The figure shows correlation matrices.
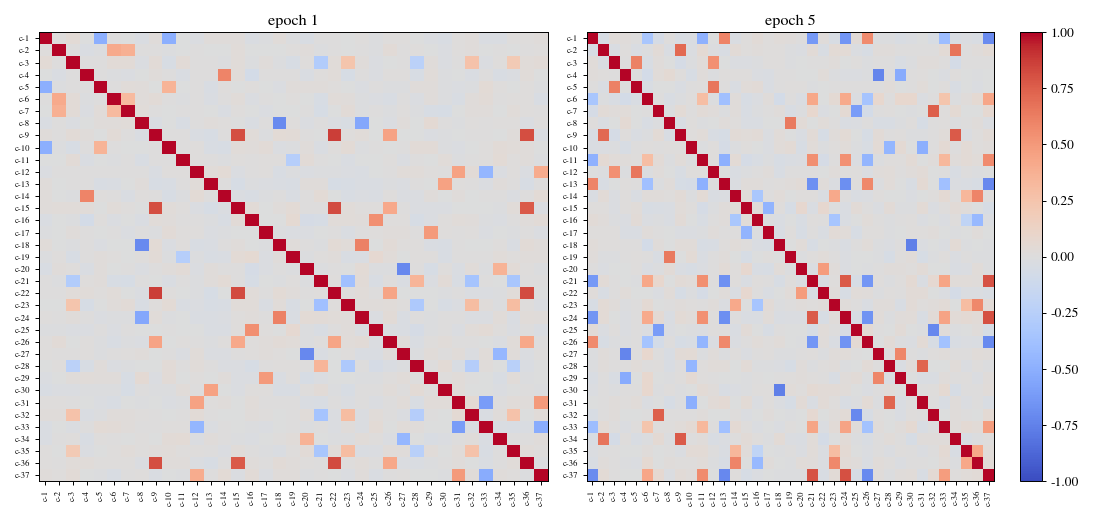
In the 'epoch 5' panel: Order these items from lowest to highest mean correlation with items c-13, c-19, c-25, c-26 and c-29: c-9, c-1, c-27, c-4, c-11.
c-11, c-4, c-9, c-27, c-1
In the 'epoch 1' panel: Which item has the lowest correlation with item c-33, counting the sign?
c-31
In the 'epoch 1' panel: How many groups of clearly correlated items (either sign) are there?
12
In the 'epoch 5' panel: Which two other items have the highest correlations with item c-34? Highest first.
c-9, c-2
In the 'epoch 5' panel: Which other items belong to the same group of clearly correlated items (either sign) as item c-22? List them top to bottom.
c-20
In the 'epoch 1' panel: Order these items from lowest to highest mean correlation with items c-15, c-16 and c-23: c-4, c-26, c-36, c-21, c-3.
c-21, c-4, c-3, c-26, c-36
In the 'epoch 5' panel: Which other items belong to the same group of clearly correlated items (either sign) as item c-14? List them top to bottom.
c-16, c-23, c-35, c-36
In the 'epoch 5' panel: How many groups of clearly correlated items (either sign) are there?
11
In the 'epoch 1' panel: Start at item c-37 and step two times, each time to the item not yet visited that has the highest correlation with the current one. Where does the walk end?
c-12
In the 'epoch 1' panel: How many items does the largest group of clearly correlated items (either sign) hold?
6
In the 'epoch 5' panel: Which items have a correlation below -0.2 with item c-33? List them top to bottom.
c-1, c-13, c-26
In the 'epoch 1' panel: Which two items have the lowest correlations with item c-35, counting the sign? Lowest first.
c-21, c-28
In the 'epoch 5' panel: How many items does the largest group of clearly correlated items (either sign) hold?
9
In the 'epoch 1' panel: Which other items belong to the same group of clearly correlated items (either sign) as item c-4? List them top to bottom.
c-14
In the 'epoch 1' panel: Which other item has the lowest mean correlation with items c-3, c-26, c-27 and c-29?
c-20
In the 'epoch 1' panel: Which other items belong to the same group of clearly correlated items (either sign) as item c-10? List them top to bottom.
c-1, c-5
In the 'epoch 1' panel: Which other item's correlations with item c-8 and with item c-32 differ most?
c-18
